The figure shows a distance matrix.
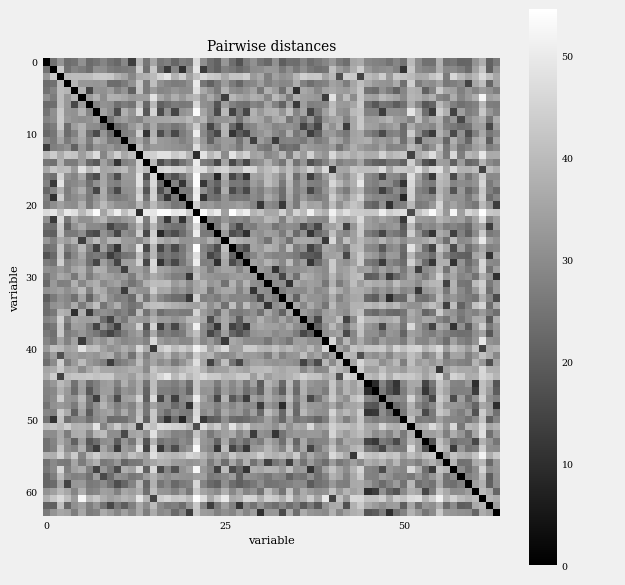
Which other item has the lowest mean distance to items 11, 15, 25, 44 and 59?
56
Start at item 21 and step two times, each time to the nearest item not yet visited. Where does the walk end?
51
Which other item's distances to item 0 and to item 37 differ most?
12
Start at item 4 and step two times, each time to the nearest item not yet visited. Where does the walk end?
6
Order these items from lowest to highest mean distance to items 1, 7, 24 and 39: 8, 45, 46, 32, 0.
0, 46, 45, 8, 32
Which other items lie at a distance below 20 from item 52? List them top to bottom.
11, 29, 32
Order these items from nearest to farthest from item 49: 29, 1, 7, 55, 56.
1, 7, 29, 56, 55
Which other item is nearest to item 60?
45
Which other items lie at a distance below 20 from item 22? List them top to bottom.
1, 17, 19, 50
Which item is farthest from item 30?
55
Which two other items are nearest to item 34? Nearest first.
31, 56
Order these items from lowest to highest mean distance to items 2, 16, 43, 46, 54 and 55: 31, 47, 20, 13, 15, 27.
47, 27, 20, 31, 13, 15
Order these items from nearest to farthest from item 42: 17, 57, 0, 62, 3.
62, 0, 3, 57, 17
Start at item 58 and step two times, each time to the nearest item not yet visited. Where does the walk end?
38
